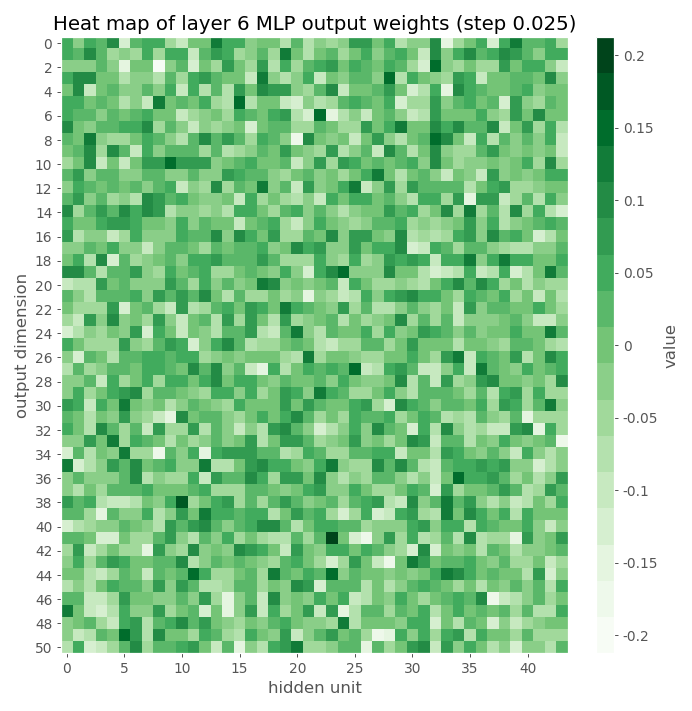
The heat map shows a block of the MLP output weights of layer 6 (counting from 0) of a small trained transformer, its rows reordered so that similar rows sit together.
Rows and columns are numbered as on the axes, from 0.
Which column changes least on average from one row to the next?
16
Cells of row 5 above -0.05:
30
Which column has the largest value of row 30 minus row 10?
5
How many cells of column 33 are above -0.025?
37
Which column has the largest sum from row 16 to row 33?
29
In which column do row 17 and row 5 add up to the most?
15
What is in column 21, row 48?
-0.025
